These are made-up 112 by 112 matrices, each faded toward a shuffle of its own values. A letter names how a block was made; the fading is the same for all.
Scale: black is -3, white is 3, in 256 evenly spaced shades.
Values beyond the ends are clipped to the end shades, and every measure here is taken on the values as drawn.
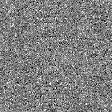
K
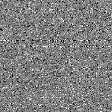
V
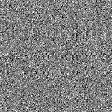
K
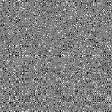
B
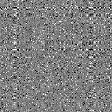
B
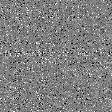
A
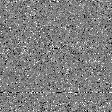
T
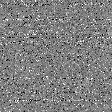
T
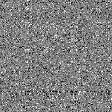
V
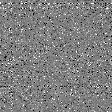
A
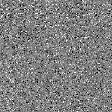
V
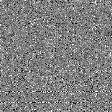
V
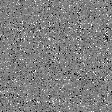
A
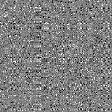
B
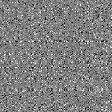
B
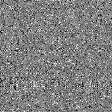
V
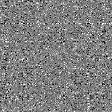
V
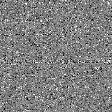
V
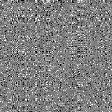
B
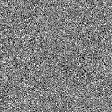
K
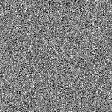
K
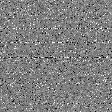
T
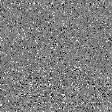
A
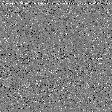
T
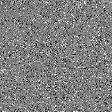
A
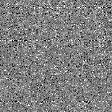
V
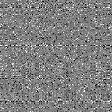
B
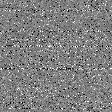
T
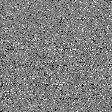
T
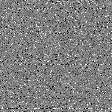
T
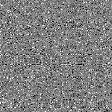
V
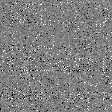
A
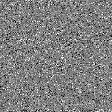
V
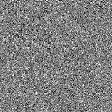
K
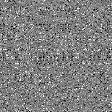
V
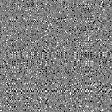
B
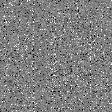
A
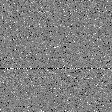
T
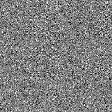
K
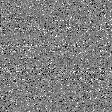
T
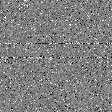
T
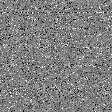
T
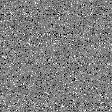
T
